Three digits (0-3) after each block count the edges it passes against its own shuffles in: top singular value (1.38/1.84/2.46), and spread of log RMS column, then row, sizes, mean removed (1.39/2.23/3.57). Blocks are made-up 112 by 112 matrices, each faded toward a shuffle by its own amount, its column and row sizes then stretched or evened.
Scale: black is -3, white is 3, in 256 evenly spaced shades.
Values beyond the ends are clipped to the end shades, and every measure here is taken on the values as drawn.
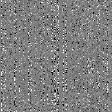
1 3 1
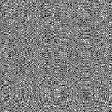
3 1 1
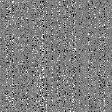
0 3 1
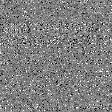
1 0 2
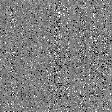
0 2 1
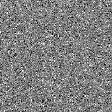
2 1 0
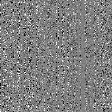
0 3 0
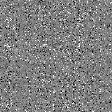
1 2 1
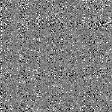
1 2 2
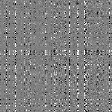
3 3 2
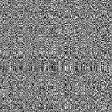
3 2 1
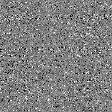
0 1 2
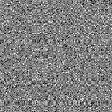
3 0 1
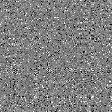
2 1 1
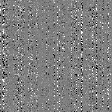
1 3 1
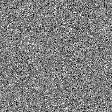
0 1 1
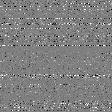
1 0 3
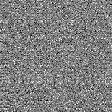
2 0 0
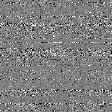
1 1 3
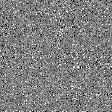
1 1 2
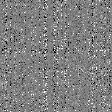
0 3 1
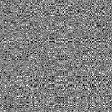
3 2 2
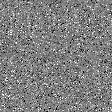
1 0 1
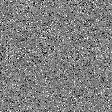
1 0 1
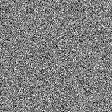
2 0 0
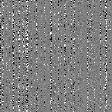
2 3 1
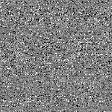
1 0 2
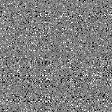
2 1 2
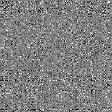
2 2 2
